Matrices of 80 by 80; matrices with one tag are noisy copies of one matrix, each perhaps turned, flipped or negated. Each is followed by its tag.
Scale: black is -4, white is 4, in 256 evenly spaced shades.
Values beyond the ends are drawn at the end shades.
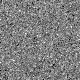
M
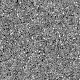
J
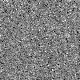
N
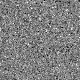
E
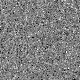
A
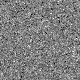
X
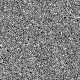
J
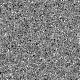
N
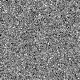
N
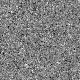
M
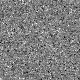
E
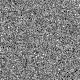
A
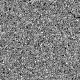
J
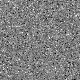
A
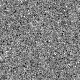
X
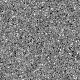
X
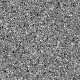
X
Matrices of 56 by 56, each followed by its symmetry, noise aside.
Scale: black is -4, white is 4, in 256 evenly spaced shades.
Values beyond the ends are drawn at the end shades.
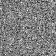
mirrored top to bottom.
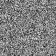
symmetric.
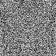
mirrored left to right.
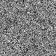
symmetric across the other diagonal.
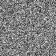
symmetric.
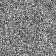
symmetric across the other diagonal.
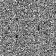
mirrored top to bottom.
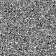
symmetric.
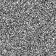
symmetric across the other diagonal.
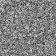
symmetric.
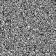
symmetric across the other diagonal.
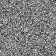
symmetric across the other diagonal.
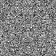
mirrored left to right.
